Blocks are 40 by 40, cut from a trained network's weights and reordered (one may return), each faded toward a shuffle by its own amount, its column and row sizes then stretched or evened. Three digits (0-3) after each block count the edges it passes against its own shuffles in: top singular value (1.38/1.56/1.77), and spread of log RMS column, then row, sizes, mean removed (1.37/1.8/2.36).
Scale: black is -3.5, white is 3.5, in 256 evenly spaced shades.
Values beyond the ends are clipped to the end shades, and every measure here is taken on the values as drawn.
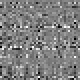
2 2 3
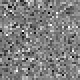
0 1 1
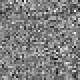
0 0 0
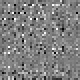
0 3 2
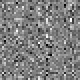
2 3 0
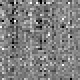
2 2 2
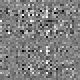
1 2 3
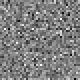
0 0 1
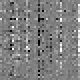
3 3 2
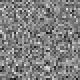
2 0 1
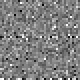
2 0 1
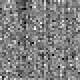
1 0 1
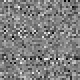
2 0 2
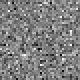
0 1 2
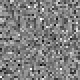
0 1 0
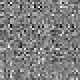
2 2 2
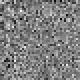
2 1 1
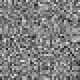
2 0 1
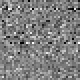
1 0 2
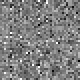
0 1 0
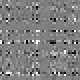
3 3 3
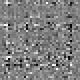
2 2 3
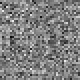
1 0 0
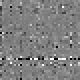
3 1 2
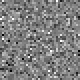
0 0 0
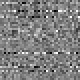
3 0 3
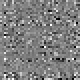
0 2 3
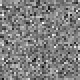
0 0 0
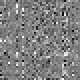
0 3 1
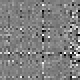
3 3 2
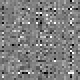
2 3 2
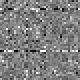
3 1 1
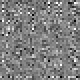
1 3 2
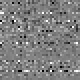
1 1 3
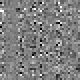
1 3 1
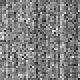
3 0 0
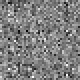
1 1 1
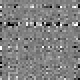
3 2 3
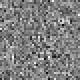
0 1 1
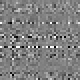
3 1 3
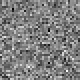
2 0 0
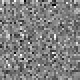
1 1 1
